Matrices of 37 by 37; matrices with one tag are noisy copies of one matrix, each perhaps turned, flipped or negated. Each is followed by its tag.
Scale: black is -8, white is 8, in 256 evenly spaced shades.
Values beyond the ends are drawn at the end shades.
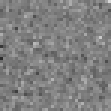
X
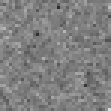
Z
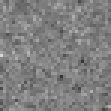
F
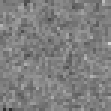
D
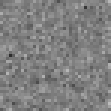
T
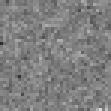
D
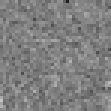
D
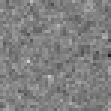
F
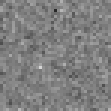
T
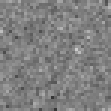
F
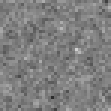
F
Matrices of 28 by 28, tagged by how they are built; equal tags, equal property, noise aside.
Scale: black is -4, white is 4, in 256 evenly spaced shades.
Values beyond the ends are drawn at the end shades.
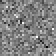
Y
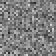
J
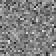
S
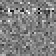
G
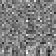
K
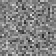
J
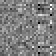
K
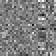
K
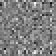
K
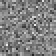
S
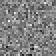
S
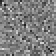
Y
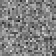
S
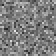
S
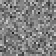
S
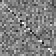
Y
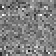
G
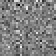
K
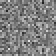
J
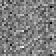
J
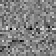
G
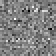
G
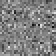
K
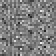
J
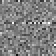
G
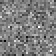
G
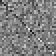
Y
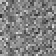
J
